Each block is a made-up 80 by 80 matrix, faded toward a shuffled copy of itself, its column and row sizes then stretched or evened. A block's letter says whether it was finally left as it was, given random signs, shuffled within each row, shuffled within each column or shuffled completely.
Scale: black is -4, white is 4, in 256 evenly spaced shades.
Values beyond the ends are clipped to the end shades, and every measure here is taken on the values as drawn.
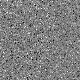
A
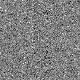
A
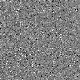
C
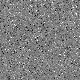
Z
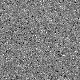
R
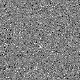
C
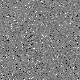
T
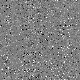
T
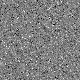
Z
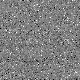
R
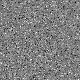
Z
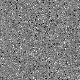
A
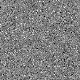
T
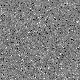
R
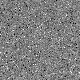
Z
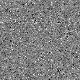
T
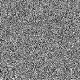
C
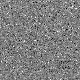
R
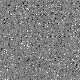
R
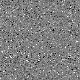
C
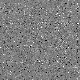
T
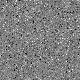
Z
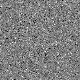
A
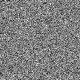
R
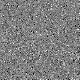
C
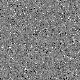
T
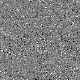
T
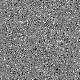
A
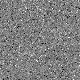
Z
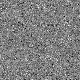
R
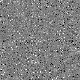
C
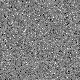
Z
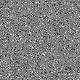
R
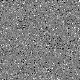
T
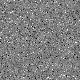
R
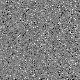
A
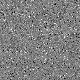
R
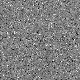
R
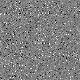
C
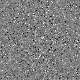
A
